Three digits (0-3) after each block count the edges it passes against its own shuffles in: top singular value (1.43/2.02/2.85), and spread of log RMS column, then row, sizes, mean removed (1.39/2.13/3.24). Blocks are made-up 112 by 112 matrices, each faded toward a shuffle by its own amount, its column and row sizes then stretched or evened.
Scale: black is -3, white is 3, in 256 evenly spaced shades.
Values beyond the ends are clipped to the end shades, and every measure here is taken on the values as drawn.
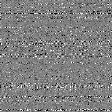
2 1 3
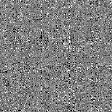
1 2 2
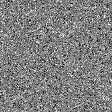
0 0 0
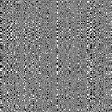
3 3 2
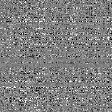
1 2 3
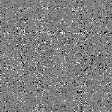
1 2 2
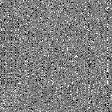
2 2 0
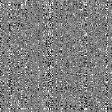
2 3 2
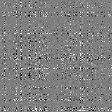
1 3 3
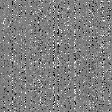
2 3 0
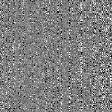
2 3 1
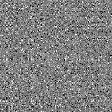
2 1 1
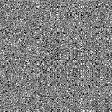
2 1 1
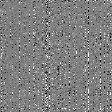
1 3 1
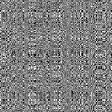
3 3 2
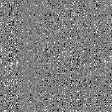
0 3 2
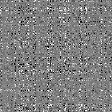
0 3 3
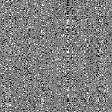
2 2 0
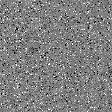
1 1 1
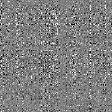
1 3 3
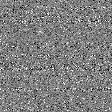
0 0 2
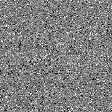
1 0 1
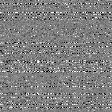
2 0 3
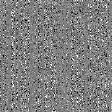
1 3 0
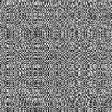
3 3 1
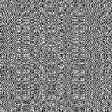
3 2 1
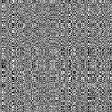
3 3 2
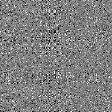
2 2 2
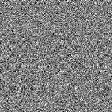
2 0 1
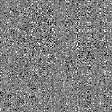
2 2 1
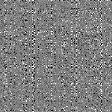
2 3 2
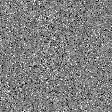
0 0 0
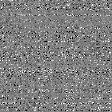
0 1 3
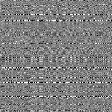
3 0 3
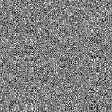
2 2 0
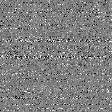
1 0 3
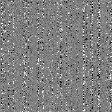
1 3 0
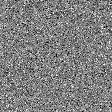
0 0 0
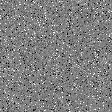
0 1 0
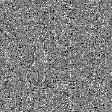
1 2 0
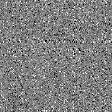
1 2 1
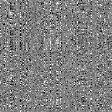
2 3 1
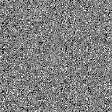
1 2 1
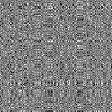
3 2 2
